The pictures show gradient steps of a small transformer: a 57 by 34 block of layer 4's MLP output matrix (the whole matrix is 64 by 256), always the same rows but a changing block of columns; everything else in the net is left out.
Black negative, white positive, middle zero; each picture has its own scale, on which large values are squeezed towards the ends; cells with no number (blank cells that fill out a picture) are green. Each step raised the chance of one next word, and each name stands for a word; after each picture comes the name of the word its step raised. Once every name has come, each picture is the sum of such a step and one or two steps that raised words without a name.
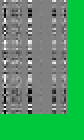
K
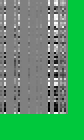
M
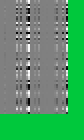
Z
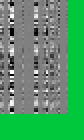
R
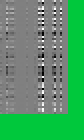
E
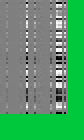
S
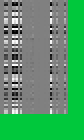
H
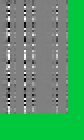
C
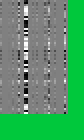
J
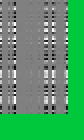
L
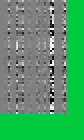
J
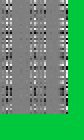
Z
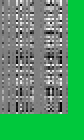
M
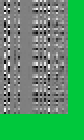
C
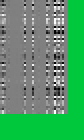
H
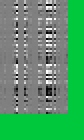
C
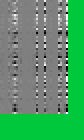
M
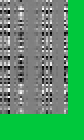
E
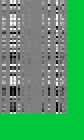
M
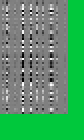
E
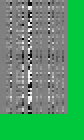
L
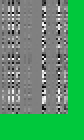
L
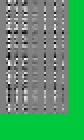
Z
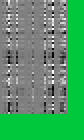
M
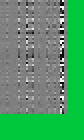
H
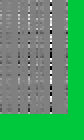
M
